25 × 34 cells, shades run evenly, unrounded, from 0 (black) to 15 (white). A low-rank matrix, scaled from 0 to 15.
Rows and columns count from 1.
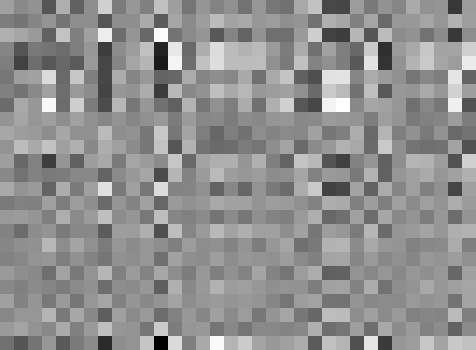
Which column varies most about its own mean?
12
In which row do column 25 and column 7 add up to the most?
8
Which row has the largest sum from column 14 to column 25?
25
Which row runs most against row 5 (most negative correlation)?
11
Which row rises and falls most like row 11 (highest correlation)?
9
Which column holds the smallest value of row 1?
33
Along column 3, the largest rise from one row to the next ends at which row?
6
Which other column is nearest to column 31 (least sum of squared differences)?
17
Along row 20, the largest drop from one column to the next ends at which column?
24
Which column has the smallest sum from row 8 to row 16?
27
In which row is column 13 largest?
5
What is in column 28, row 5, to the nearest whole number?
3
